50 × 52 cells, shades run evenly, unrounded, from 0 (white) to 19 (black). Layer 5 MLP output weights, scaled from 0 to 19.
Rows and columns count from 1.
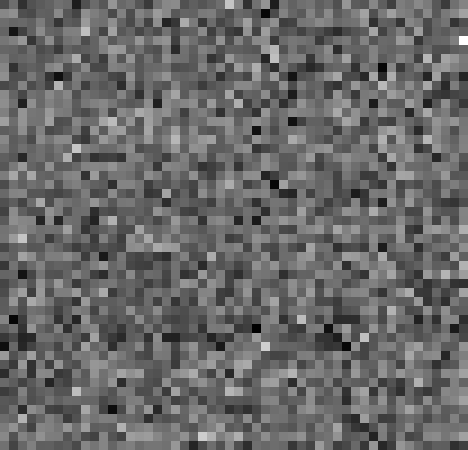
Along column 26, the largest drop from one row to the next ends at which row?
43
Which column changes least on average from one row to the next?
5
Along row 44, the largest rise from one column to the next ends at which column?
42
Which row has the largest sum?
38
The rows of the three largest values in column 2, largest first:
36, 4, 8
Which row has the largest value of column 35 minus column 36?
50
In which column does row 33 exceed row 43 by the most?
47
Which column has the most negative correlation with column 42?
27
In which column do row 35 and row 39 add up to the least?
44
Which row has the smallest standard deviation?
45
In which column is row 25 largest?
29
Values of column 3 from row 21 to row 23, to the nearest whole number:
12 9 14
